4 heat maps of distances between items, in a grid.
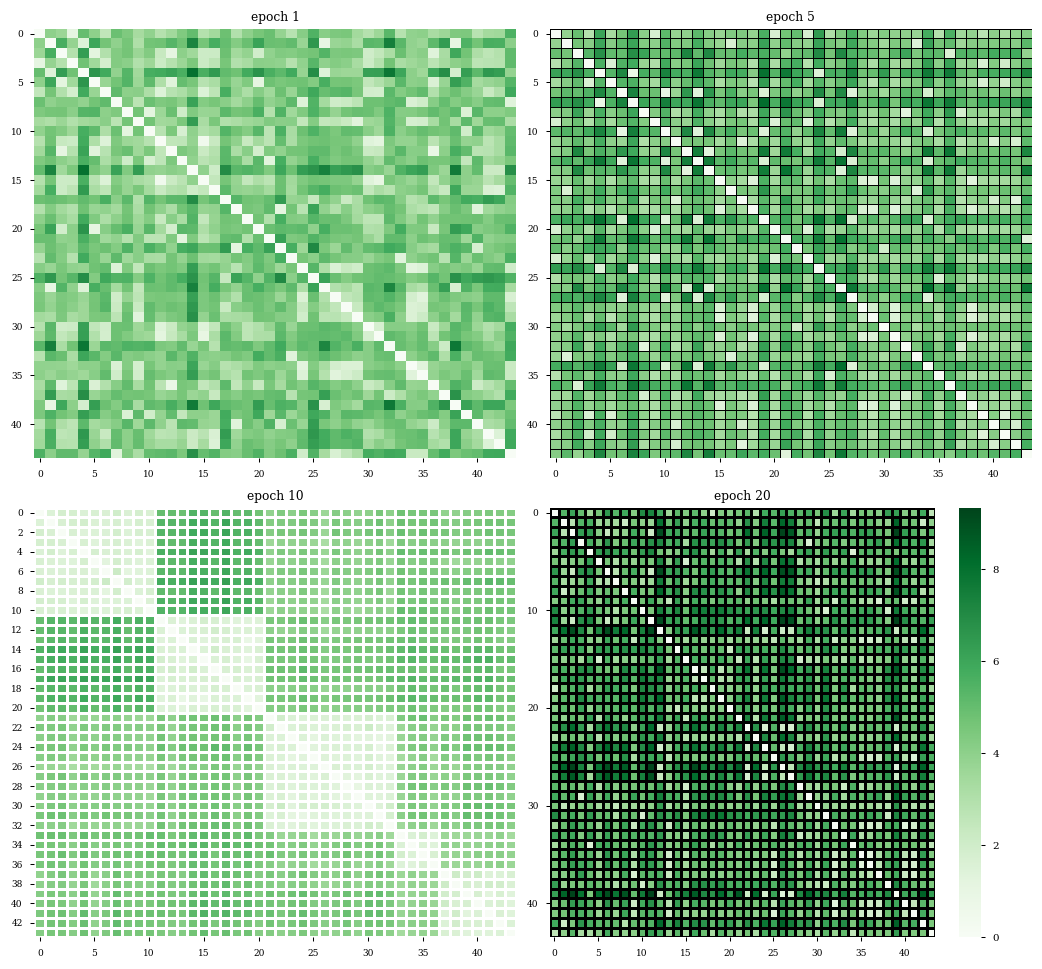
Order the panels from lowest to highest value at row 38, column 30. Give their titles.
epoch 20, epoch 10, epoch 5, epoch 1
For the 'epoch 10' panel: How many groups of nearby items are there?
5
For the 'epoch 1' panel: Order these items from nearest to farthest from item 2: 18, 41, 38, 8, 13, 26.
41, 18, 13, 8, 26, 38
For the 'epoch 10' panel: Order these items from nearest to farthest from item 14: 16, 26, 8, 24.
16, 26, 24, 8
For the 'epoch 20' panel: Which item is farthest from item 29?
39
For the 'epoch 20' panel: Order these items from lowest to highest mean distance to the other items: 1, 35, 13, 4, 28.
13, 35, 28, 1, 4
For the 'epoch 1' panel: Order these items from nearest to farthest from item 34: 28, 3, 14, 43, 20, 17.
28, 43, 17, 3, 20, 14
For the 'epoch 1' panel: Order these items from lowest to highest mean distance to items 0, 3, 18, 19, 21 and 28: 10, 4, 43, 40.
40, 10, 43, 4
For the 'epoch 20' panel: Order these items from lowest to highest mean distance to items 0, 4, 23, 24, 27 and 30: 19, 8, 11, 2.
19, 8, 2, 11
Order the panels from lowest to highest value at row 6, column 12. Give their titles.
epoch 1, epoch 10, epoch 5, epoch 20
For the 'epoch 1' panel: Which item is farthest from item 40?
25
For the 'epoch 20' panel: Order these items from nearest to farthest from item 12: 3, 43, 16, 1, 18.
43, 18, 3, 1, 16
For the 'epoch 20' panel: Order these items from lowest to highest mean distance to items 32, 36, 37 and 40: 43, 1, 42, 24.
43, 1, 24, 42
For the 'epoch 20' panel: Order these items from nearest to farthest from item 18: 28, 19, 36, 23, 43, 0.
0, 43, 23, 19, 36, 28
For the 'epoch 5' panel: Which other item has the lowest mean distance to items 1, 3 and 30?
33
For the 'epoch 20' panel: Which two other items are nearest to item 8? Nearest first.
1, 42
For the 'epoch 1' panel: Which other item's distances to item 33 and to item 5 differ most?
20
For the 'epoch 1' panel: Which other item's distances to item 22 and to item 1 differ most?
38
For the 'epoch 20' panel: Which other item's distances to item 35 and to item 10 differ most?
36
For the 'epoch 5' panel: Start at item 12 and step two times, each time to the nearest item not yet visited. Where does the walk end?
26
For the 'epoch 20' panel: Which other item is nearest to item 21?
15
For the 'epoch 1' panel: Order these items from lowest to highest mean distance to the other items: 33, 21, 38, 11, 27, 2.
11, 2, 27, 21, 33, 38
